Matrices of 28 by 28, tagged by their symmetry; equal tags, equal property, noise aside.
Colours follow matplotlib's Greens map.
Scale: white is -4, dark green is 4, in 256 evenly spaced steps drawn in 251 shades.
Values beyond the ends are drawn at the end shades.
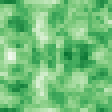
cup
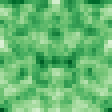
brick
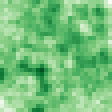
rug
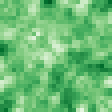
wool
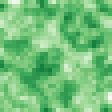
rug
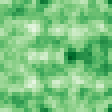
cup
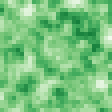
rug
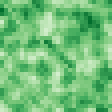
rug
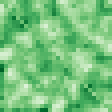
rug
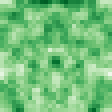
brick
